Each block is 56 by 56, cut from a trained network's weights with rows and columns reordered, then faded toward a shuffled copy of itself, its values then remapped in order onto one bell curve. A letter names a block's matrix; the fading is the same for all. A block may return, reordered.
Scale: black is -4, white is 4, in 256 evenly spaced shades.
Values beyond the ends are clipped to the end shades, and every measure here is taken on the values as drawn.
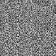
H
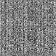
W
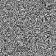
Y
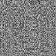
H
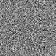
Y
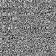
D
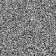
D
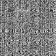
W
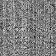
W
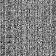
W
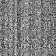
W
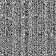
W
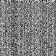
W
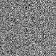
Y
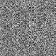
D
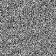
Y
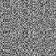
H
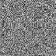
H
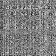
W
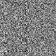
Y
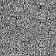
Y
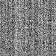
W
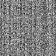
W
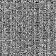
W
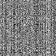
W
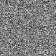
Y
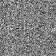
Y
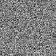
D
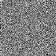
Y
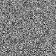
D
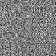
H
